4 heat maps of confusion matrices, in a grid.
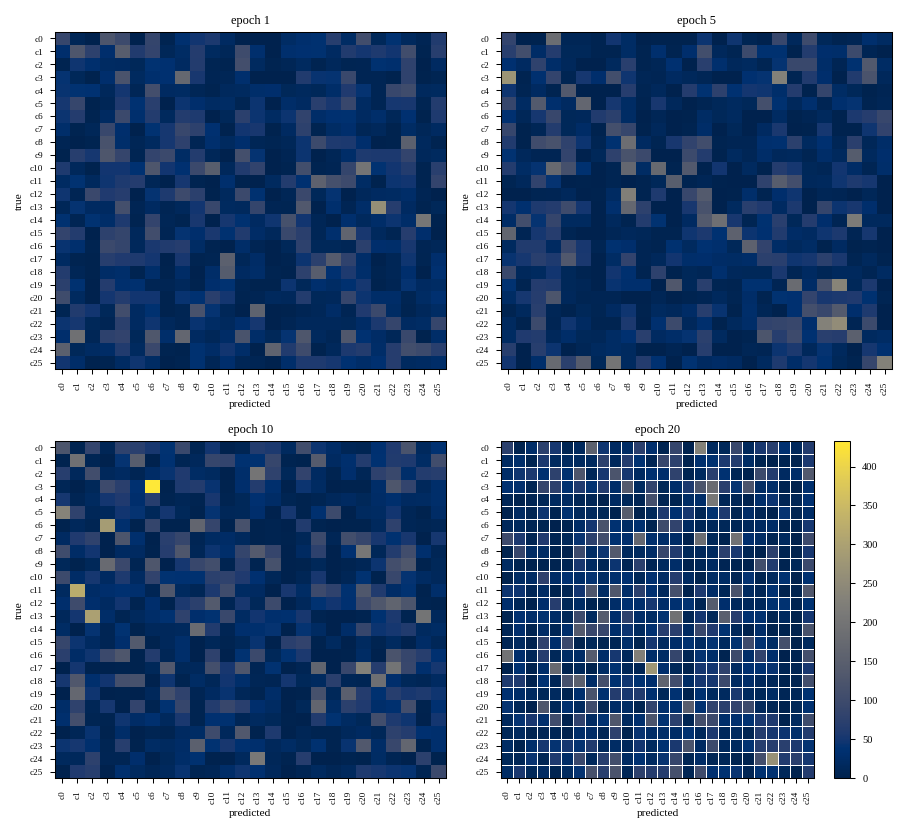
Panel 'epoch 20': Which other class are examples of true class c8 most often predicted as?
c9
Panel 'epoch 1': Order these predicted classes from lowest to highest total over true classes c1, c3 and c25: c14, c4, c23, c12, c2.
c14, c2, c12, c23, c4
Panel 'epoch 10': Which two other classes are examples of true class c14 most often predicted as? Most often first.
c9, c20
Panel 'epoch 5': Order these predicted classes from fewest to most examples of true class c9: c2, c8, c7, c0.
c2, c0, c7, c8
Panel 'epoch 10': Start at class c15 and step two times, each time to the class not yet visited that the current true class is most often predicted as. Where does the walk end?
c0
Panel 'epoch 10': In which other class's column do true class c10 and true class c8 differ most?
c20
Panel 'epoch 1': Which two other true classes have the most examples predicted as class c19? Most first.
c15, c23
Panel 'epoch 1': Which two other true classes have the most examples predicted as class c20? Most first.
c10, c0
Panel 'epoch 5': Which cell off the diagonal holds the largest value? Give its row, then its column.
c3, c0
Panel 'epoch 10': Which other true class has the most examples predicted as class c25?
c1
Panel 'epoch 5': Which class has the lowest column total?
c6
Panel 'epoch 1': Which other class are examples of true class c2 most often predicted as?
c12
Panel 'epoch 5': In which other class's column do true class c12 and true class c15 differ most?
c8
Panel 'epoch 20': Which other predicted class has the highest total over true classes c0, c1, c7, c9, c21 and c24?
c16
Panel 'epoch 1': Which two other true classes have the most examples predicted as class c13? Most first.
c21, c10
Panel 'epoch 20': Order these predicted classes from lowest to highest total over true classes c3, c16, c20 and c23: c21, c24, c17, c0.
c24, c21, c0, c17
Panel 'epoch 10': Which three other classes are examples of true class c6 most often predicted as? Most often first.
c3, c9, c12
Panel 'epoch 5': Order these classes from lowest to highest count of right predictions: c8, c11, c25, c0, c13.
c0, c13, c11, c8, c25
